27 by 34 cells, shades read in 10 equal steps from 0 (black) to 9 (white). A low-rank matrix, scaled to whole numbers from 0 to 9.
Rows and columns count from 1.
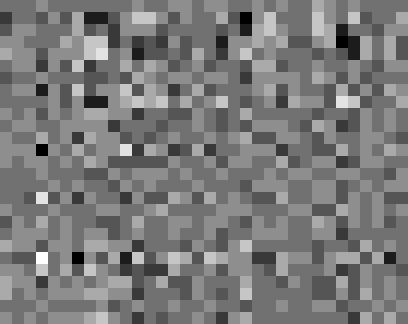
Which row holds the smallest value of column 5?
17
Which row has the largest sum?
9
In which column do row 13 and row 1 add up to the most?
11
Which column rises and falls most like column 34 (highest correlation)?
13
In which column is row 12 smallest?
7
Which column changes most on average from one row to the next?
4
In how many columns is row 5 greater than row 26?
16
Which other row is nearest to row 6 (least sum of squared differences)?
8
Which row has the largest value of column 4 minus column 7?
22
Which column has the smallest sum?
29
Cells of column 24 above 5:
5
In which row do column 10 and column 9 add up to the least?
2
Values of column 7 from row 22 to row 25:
0 3 5 5
